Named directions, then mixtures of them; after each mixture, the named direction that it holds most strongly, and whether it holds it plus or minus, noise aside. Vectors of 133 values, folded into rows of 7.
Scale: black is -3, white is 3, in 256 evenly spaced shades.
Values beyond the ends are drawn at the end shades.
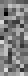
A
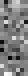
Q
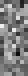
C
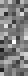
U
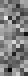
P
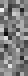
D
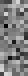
U, minus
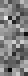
P, plus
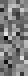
D, minus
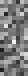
U, plus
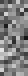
U, minus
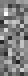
A, minus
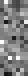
Q, minus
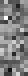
P, plus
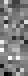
Q, minus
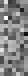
P, plus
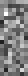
A, minus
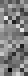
P, plus
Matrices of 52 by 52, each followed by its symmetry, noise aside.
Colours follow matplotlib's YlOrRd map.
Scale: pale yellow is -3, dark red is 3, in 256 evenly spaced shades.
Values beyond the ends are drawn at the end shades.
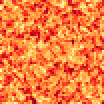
same after a half turn.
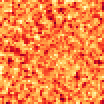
symmetric.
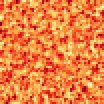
antisymmetric.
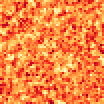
symmetric.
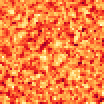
symmetric.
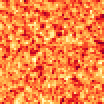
antisymmetric.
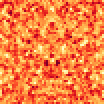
mirrored left to right.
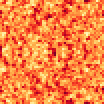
mirrored top to bottom.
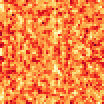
mirrored top to bottom.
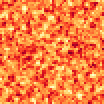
same after a half turn.
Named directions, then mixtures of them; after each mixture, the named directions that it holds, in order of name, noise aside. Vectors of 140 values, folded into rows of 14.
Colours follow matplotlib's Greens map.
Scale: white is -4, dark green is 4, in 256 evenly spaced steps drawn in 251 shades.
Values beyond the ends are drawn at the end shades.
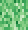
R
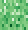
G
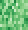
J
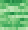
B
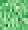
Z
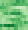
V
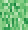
J, Z.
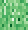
G, Z.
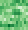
R, V.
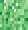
G, J.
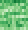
B, R.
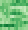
V.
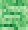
B, R, V.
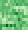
V, Z.
